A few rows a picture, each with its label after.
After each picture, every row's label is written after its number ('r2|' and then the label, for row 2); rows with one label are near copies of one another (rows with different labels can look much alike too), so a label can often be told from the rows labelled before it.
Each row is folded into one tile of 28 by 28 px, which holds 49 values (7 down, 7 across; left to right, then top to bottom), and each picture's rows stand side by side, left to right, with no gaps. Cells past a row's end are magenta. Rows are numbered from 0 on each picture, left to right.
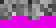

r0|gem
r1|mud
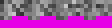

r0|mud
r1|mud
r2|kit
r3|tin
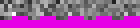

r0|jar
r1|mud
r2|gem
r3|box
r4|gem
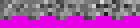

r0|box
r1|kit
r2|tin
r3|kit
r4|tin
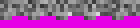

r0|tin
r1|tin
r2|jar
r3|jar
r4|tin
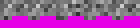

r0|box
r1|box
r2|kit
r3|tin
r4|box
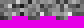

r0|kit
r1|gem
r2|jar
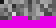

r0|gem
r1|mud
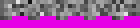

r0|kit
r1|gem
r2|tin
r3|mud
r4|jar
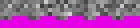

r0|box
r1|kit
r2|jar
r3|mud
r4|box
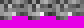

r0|jar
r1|jar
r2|jar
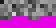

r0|gem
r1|tin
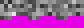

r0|jar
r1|tin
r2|kit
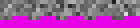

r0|box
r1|tin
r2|tin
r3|box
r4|gem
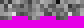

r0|jar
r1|mud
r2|gem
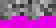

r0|kit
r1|mud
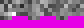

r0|jar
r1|mud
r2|box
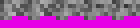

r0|mud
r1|mud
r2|tin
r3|tin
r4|tin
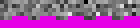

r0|tin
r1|box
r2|jar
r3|gem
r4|kit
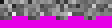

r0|gem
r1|gem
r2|jar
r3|box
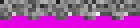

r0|gem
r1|tin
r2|gem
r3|jar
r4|jar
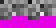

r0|gem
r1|gem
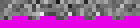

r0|box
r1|jar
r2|gem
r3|gem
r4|box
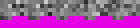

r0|kit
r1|kit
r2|box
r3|mud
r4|tin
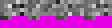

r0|kit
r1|box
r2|gem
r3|kit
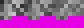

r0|mud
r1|mud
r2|box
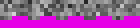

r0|jar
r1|mud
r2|tin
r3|gem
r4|box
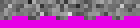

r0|box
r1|gem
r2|jar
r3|tin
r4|box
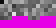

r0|gem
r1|box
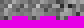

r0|box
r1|box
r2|tin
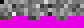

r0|gem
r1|kit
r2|box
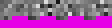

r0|box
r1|kit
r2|gem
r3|kit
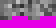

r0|kit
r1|mud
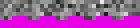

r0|box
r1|mud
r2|tin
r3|kit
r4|jar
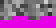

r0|mud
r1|kit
